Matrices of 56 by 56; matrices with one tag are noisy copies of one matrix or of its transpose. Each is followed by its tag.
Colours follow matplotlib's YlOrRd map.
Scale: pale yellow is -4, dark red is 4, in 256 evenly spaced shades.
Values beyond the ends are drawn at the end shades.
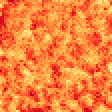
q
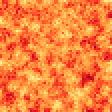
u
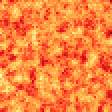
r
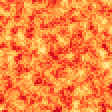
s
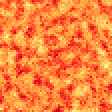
s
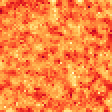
q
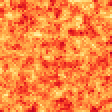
r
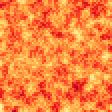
u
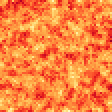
q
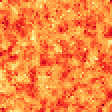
r
